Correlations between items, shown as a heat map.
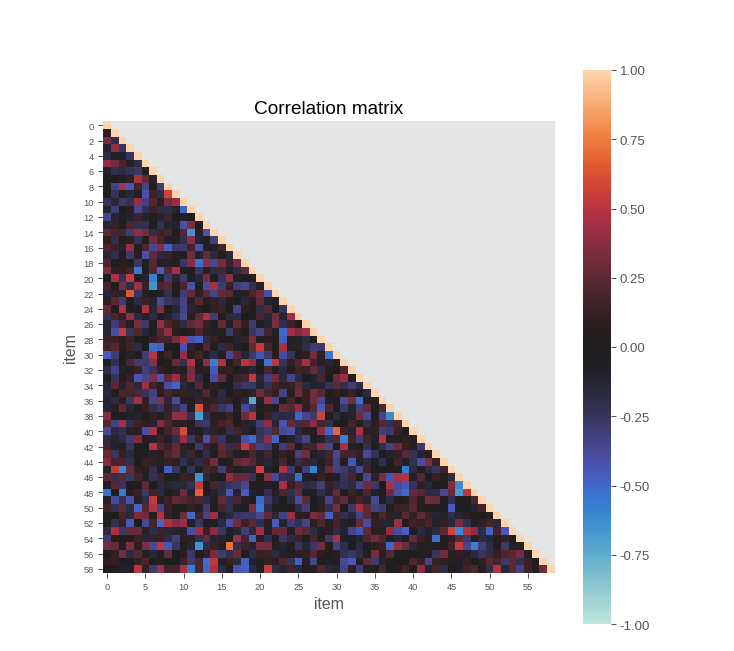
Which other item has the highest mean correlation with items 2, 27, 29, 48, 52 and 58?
8
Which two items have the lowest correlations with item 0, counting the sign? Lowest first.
48, 30
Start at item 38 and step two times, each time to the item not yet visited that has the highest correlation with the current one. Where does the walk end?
10
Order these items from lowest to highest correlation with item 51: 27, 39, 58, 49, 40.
49, 40, 39, 27, 58
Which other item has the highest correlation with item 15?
31
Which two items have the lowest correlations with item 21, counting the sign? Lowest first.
6, 31
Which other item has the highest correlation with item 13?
25
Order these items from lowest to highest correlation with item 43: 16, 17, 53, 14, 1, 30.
30, 1, 53, 17, 14, 16
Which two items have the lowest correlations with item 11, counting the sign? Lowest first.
14, 58
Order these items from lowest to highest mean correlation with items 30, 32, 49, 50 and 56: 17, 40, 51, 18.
18, 51, 17, 40
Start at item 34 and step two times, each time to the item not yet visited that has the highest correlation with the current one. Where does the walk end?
24
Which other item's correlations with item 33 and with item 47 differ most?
53
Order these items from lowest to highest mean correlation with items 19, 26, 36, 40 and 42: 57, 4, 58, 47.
47, 57, 58, 4
